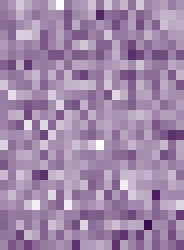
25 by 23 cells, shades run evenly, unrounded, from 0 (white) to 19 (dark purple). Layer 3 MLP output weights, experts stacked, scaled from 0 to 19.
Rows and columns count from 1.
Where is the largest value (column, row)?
19, 23
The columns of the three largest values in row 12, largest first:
4, 8, 11
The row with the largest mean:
6
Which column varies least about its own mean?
1
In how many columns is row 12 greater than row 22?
2
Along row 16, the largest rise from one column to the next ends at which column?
21
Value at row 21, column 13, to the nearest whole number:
7
